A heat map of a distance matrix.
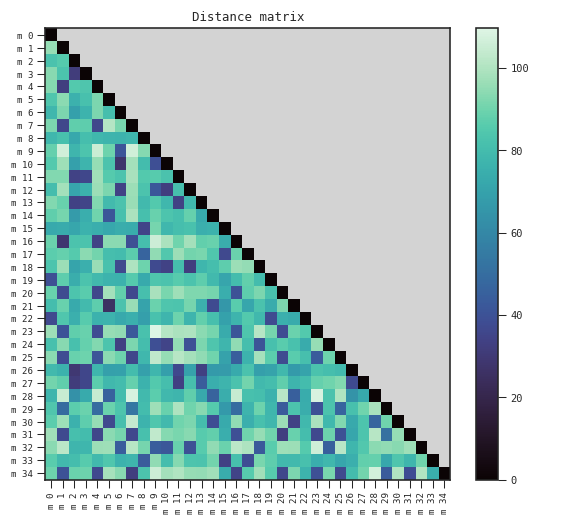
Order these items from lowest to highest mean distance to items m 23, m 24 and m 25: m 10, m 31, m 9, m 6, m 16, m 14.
m 31, m 16, m 6, m 10, m 9, m 14
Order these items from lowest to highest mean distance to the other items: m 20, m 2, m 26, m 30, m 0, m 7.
m 26, m 2, m 20, m 7, m 30, m 0
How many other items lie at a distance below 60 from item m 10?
6
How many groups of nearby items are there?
6
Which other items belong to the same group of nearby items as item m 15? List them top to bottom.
m 8, m 17, m 33
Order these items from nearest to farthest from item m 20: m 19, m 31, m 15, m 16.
m 31, m 16, m 15, m 19
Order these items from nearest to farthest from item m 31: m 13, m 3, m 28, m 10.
m 3, m 13, m 10, m 28
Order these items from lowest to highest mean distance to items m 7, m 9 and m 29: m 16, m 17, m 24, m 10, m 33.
m 16, m 24, m 10, m 33, m 17
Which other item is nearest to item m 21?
m 5
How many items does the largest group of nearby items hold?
10
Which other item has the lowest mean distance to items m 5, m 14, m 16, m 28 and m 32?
m 21
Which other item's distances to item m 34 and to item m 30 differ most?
m 7
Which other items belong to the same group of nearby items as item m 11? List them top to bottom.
m 2, m 3, m 13, m 26, m 27
